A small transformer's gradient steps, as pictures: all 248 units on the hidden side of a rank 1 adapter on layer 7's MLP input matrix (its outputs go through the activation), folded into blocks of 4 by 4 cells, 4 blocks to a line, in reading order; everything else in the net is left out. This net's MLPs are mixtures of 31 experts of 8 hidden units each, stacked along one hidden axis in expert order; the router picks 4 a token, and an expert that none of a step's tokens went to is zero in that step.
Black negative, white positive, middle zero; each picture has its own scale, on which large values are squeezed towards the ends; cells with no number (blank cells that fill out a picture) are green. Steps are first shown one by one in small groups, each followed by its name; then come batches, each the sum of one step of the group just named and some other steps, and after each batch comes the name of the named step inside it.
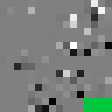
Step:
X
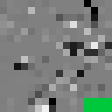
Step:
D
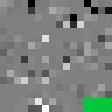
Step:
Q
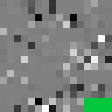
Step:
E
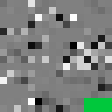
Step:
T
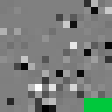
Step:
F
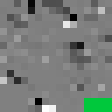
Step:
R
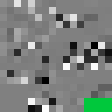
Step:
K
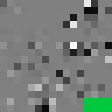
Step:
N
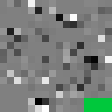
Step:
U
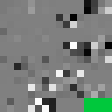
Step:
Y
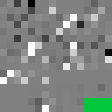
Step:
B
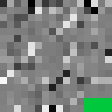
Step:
B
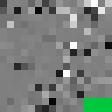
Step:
X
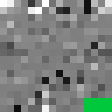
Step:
K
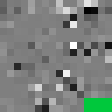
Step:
N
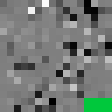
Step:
D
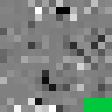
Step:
T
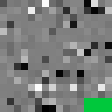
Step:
F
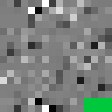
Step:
T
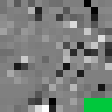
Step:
D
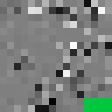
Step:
X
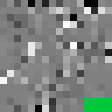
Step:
B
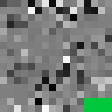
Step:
R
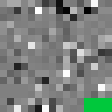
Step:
K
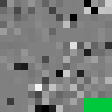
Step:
F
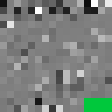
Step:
E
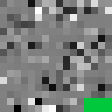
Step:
T
